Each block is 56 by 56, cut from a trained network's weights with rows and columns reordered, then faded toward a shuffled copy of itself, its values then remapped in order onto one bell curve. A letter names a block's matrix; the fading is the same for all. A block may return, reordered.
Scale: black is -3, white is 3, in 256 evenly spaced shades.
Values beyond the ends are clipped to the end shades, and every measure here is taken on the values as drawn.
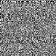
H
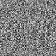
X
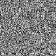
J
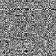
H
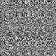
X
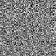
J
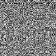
H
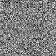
X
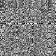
H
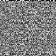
H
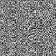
J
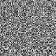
X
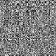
J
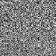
J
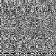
H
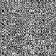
J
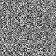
J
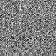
X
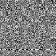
H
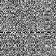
H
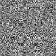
J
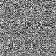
X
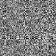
H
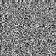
X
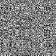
J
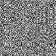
J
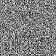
X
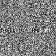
X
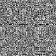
H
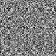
X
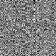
J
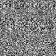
X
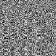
J
